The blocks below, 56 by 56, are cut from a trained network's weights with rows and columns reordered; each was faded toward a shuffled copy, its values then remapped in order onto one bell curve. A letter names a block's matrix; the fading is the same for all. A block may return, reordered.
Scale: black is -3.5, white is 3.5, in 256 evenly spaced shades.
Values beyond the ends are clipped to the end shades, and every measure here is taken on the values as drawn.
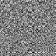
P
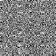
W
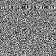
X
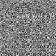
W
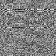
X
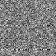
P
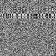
X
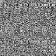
W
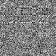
P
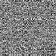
W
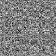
W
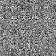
W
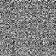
W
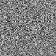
X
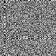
X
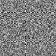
X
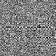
P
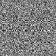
P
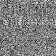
P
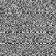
X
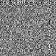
X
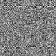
P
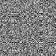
P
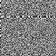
X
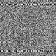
X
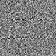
X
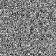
W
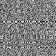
X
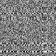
X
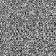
W
